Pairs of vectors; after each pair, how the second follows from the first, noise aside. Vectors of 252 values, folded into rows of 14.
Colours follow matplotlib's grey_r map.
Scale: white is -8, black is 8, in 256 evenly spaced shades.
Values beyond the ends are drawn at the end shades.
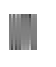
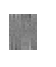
shrunk.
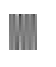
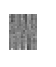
reversed, negated.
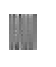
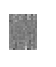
reversed, negated, partly zeroed.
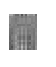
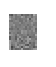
sign-scrambled.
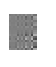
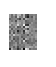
wrapped around, scaled up.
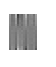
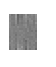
shrunk.
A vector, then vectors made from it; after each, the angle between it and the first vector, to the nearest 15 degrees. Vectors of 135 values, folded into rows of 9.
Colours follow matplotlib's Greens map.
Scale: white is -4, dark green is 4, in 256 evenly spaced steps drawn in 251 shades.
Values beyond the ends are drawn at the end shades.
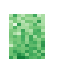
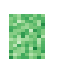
75 degrees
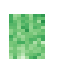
120 degrees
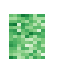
120 degrees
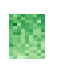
165 degrees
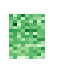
120 degrees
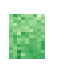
45 degrees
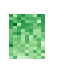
165 degrees
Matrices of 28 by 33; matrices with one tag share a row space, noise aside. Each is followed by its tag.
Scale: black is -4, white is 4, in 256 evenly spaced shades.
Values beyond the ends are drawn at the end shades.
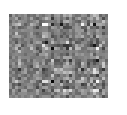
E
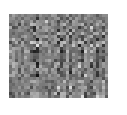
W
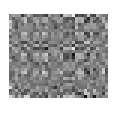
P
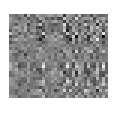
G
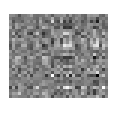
E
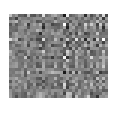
G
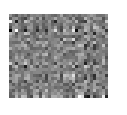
P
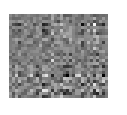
E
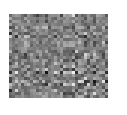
P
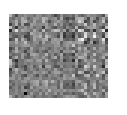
P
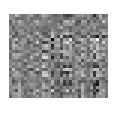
E
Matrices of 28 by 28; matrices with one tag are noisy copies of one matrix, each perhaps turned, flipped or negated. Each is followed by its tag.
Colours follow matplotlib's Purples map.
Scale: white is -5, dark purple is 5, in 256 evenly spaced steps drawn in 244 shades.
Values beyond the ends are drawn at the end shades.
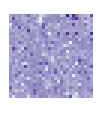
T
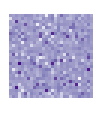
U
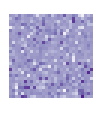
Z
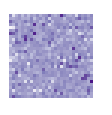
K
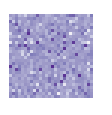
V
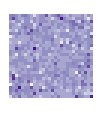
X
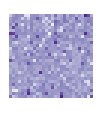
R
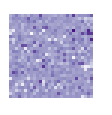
T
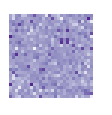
X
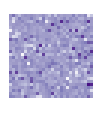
K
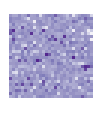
T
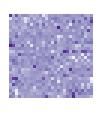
R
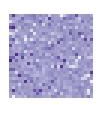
K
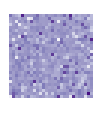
X
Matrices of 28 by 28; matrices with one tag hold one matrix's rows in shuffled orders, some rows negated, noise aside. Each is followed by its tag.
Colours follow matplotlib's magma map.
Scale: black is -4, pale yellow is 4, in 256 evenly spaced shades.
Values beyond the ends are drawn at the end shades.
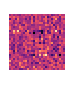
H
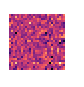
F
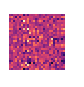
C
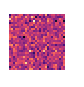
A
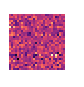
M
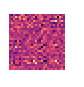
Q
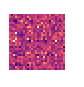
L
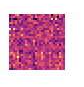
M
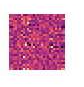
C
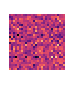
M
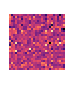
F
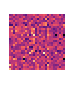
A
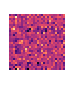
L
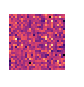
F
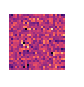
C
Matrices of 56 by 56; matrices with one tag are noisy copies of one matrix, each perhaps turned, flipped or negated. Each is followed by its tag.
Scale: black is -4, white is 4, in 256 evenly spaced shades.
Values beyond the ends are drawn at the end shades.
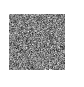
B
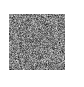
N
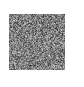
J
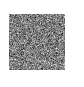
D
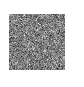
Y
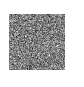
J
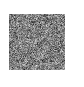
N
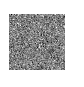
B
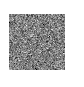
Y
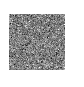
D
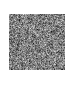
D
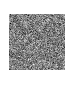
D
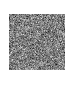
N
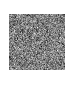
Y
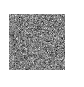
J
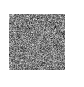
N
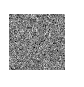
Y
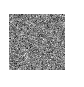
Y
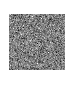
B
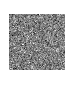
B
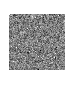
B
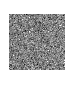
B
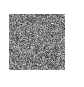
N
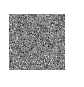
N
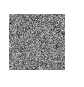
N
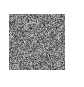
Y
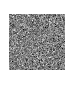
J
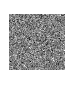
B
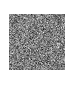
Y
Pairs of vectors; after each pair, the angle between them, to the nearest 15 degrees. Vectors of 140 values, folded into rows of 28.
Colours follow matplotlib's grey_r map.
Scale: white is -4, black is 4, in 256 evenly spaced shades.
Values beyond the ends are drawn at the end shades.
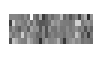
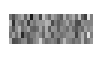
150 degrees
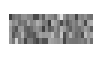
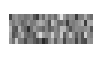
30 degrees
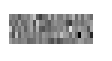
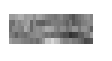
105 degrees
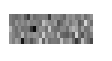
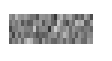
120 degrees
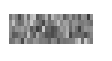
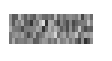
135 degrees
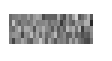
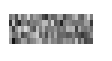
45 degrees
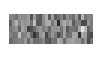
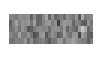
15 degrees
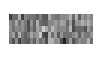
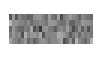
75 degrees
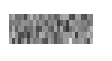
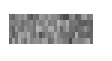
150 degrees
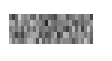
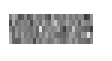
105 degrees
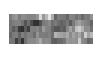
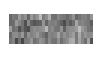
45 degrees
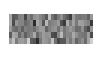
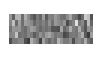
105 degrees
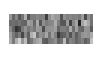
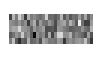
150 degrees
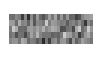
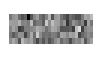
45 degrees
